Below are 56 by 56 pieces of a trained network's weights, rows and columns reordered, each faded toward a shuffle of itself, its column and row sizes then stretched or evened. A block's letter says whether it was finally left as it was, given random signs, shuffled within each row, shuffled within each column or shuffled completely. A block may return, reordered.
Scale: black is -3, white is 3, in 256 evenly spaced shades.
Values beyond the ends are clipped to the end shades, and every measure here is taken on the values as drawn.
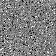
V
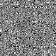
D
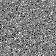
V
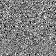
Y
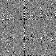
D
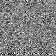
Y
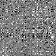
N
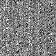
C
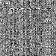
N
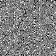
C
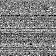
Y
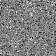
V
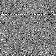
Y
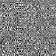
N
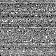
Y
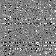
D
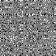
N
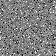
V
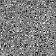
D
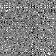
N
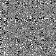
D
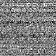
N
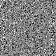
C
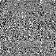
D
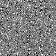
C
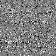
Y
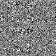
D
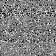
Y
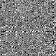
N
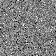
V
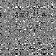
N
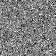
V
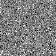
C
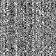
N
